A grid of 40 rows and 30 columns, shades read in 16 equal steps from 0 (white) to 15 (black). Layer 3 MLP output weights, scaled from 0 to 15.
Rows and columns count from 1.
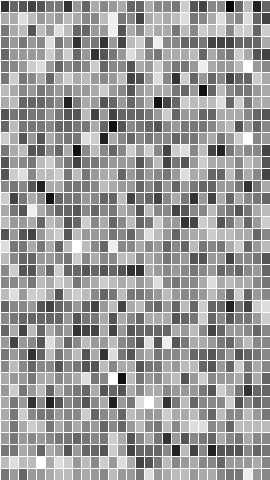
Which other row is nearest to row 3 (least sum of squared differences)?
24
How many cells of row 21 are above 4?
22
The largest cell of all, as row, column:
1, 26
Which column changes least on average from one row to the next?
29
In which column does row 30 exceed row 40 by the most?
28
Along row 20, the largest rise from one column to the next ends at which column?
8
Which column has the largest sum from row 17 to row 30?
3
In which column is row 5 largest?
11
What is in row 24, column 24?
2
